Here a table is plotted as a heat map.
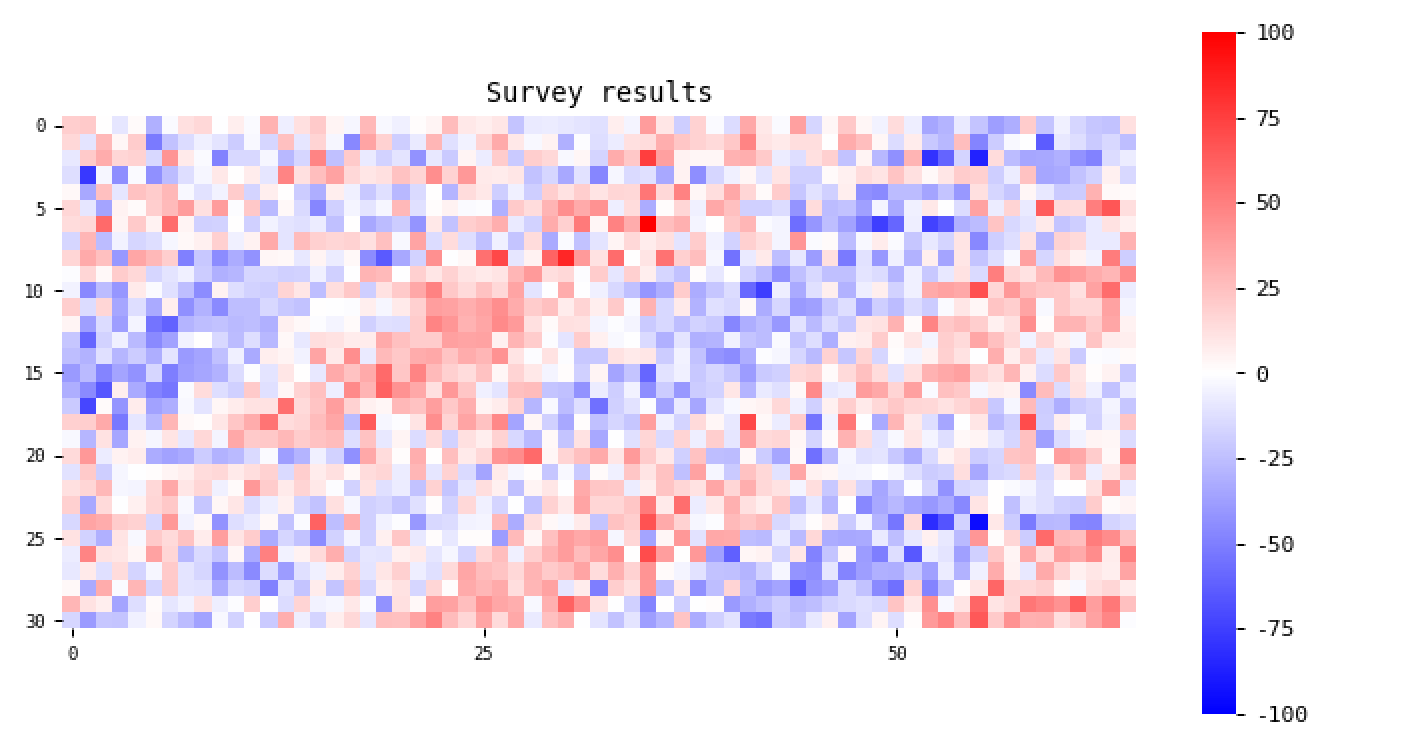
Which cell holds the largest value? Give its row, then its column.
6, 35
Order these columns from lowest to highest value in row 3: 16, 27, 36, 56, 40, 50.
36, 56, 40, 27, 50, 16
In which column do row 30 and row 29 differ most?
19
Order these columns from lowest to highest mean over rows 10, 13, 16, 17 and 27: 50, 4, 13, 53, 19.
4, 50, 13, 53, 19
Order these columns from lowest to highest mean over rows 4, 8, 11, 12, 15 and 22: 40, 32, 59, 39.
40, 59, 39, 32
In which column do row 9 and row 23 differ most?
37
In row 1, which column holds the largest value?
41
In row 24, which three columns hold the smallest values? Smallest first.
55, 52, 53
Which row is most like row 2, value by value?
24
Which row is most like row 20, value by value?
9
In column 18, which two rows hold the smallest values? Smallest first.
8, 6
